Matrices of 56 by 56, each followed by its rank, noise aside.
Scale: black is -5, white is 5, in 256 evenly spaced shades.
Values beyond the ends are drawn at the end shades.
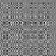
three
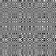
two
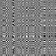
two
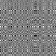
two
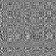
four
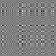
one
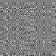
three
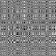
two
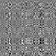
four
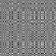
two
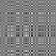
one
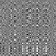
three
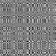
two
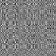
four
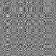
three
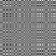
one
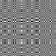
one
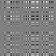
one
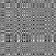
two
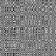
four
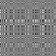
one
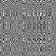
three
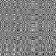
three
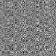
four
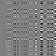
one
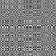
two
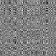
four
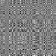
three
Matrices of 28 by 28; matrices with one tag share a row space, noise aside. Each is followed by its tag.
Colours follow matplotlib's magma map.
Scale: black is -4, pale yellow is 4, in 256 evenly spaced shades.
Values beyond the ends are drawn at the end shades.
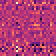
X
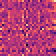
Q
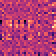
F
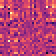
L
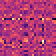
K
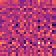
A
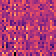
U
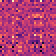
X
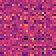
K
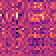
X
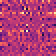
Q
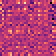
F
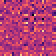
K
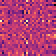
Q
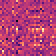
X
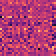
F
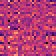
L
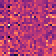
L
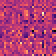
K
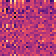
U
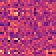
L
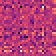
K
